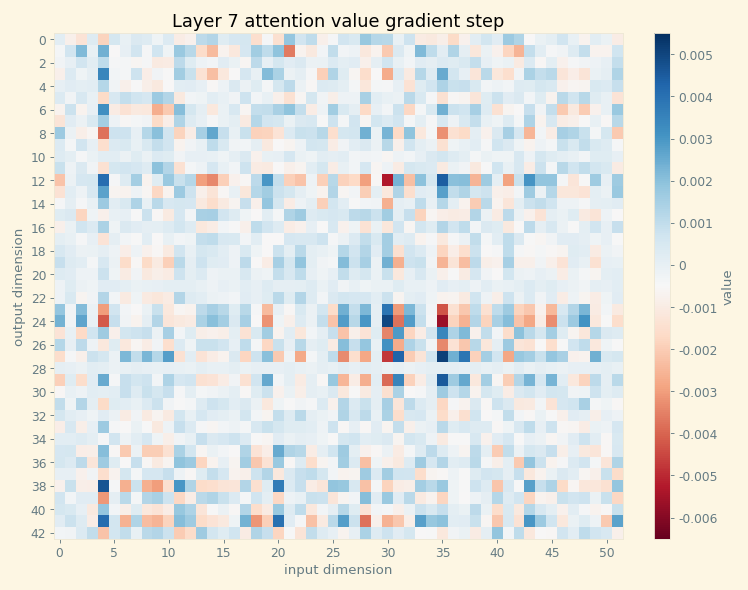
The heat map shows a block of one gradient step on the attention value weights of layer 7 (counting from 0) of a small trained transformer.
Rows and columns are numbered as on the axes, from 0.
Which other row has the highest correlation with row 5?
11
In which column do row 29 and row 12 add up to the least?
30
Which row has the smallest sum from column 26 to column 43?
1
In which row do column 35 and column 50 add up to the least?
24
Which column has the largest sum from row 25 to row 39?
35
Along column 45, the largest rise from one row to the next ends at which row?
25
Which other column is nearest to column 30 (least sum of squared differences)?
28
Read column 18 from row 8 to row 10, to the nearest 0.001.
-0.002 0 -0.001
